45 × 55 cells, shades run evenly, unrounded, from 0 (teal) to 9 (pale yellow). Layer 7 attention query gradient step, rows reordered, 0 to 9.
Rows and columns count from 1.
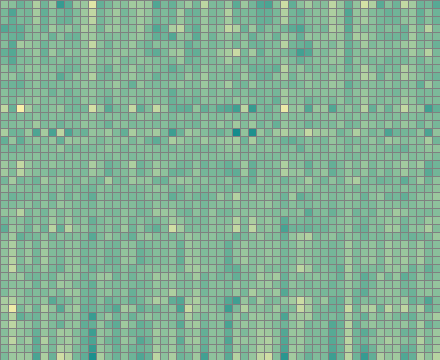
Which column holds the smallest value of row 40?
12
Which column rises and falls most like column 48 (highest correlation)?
13
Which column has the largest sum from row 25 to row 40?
2
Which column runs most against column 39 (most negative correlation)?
3
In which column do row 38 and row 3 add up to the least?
30
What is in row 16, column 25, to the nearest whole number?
4
